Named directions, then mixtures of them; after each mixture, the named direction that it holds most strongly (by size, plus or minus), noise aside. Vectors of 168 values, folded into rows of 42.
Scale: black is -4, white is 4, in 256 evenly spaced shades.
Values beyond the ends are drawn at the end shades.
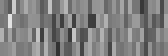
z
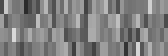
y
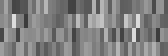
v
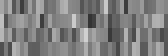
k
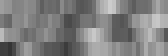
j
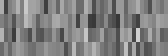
y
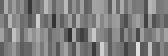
y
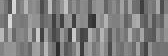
z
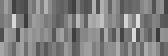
v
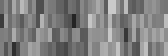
k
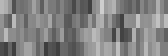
j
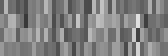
v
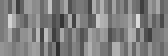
z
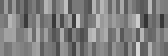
z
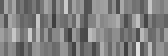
y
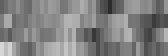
j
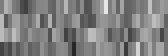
y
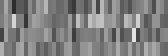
v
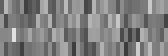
y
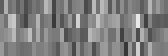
y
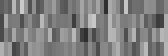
k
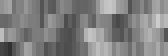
j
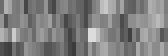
j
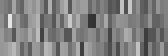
z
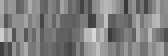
j
